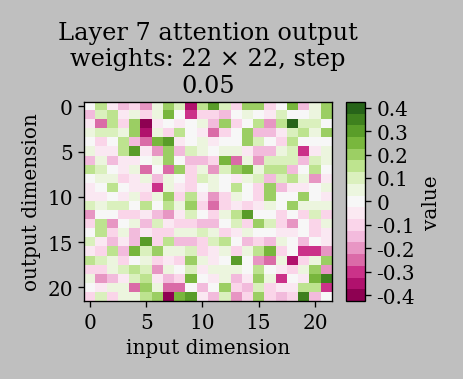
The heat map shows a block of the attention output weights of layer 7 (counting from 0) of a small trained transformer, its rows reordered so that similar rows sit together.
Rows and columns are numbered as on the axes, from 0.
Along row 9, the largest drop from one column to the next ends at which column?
17
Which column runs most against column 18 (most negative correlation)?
13
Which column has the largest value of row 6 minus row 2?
5
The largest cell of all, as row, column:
2, 18
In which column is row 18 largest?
20
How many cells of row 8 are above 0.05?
4
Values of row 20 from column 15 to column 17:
0.1 -0.1 -0.05
